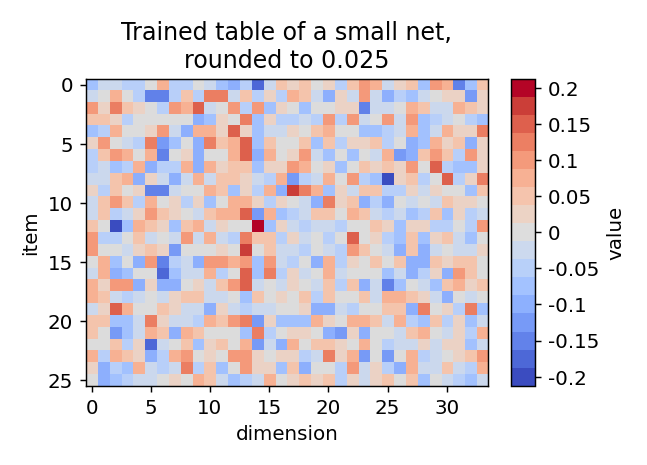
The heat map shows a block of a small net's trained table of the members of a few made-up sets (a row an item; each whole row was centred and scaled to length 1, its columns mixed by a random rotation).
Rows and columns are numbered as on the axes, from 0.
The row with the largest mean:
2
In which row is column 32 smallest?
1
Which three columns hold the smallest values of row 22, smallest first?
5, 14, 16
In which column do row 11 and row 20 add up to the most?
13
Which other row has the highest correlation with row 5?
15
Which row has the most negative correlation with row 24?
19
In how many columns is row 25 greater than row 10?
14
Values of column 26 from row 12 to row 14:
-0.075 -0.075 -0.1
